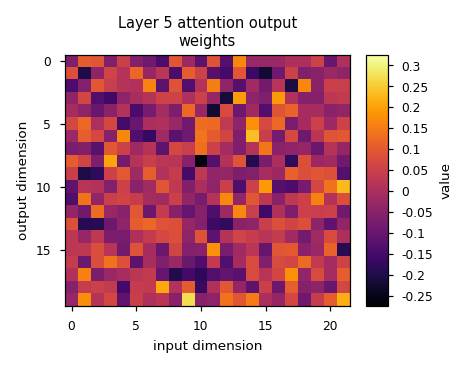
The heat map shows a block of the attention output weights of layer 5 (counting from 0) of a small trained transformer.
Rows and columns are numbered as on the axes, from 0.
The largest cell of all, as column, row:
9, 19
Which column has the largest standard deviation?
1
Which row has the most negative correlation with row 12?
7
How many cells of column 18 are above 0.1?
2
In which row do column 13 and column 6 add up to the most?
3
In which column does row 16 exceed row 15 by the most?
21
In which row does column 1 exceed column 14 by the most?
8
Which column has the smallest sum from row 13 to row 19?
10
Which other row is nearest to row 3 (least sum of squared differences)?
14
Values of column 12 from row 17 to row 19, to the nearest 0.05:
-0.1 0.1 0.15
